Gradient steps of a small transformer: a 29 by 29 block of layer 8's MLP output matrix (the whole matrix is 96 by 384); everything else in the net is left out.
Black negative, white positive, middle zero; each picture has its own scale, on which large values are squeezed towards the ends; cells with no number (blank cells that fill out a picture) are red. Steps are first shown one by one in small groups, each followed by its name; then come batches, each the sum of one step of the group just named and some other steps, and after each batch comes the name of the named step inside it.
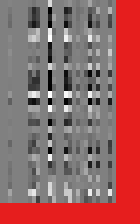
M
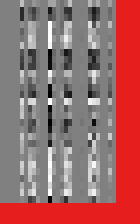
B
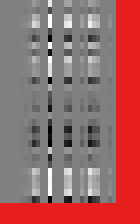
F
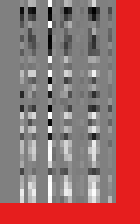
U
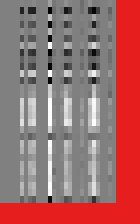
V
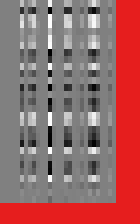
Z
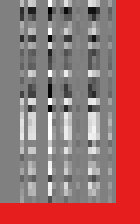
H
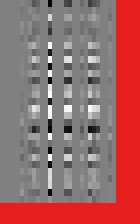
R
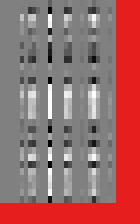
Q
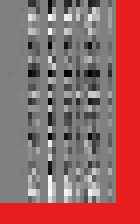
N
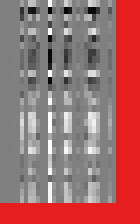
H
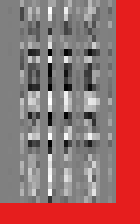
B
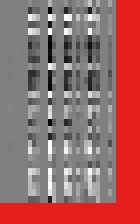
N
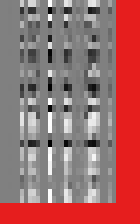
H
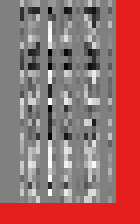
B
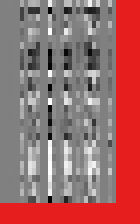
B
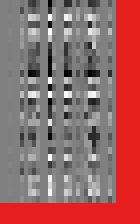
N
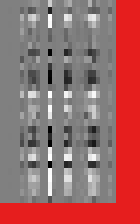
Q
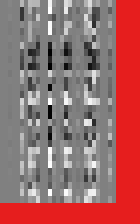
B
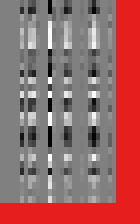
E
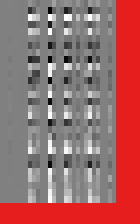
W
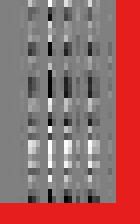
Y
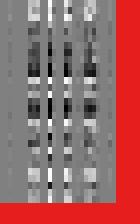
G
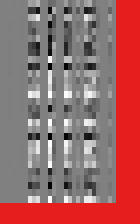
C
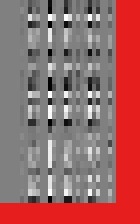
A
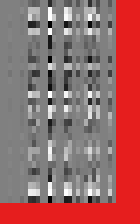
A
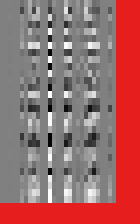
E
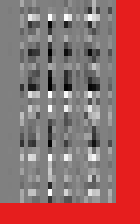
A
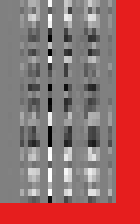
G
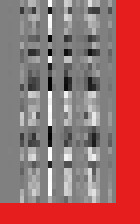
E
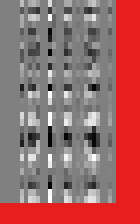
C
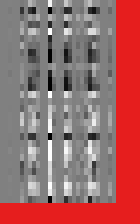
Y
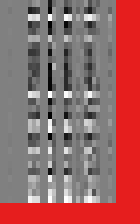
C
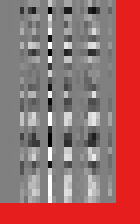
E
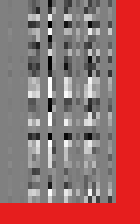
C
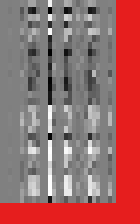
Y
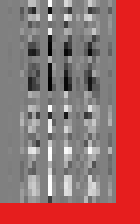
Y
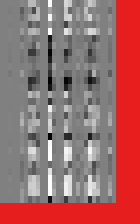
Y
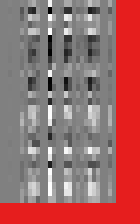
W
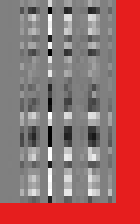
E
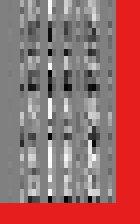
Y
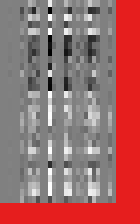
W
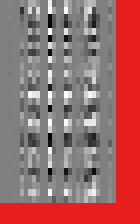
C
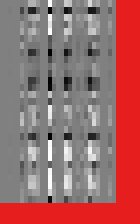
Y
